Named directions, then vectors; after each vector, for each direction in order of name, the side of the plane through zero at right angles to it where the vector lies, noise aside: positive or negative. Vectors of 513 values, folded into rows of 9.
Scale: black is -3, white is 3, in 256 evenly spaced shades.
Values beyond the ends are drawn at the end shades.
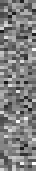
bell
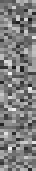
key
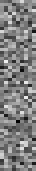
negative, positive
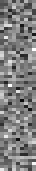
positive, positive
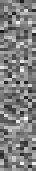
positive, negative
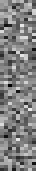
negative, negative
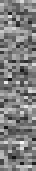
negative, positive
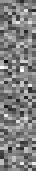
positive, negative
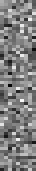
negative, negative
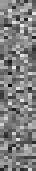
negative, negative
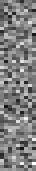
positive, negative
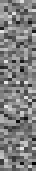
negative, positive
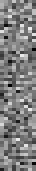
negative, negative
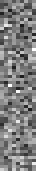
positive, positive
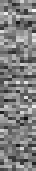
negative, positive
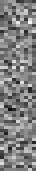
positive, negative
